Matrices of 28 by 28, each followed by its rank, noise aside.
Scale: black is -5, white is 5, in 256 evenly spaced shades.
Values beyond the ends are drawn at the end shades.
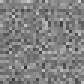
eight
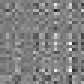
two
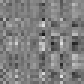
two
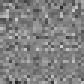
six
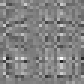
two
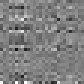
two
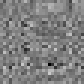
four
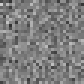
eight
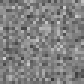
eight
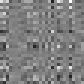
two
